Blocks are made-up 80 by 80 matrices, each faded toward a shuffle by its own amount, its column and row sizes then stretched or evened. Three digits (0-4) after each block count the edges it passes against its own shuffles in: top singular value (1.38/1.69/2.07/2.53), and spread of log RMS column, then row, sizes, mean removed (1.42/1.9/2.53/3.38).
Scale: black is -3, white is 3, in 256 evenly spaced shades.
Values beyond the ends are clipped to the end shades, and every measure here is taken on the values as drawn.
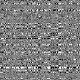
4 2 4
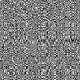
4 2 0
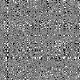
3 3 3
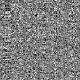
2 2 0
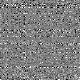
2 2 4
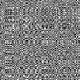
4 2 1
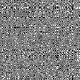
3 2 3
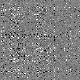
2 3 2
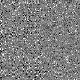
2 2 0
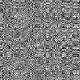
4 2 2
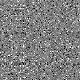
2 1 0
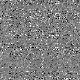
1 1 3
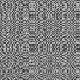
4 1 3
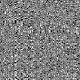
3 2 0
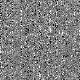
0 3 1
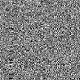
3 1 2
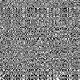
4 0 3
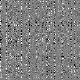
0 4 2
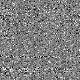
1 1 2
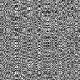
4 3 0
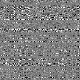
3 1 4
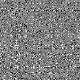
2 2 3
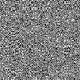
3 1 0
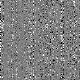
1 4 1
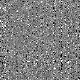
0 3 1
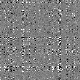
3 3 3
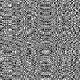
4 2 0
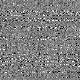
2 0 4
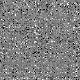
0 2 3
